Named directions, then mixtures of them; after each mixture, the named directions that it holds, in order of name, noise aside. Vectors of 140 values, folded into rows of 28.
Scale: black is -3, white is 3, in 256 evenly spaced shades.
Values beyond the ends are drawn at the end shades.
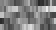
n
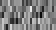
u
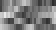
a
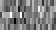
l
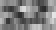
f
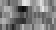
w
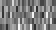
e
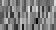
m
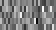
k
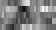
n, w.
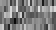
l, n, u.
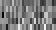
e, k, u.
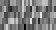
n, u.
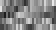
a.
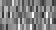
e.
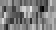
f, u.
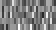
e.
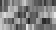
a.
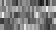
n.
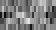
a, e, f.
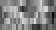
f.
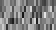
a, k, u.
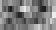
f.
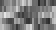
a.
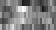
w.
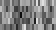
k, w.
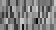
m.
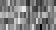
a, m, w.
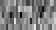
f, l, u.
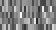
k.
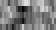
w.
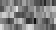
a, n.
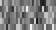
e, f, k.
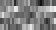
a, n.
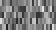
k, u, w.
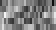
a, u.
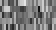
k, l, w.
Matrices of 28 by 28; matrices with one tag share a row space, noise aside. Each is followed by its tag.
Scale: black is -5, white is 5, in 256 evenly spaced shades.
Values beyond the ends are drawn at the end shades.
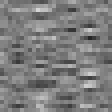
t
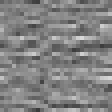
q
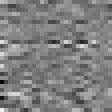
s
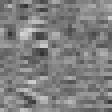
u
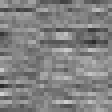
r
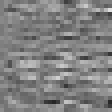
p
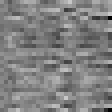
p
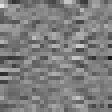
s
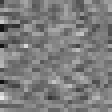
s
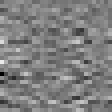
s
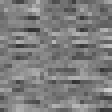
q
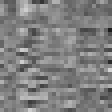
u
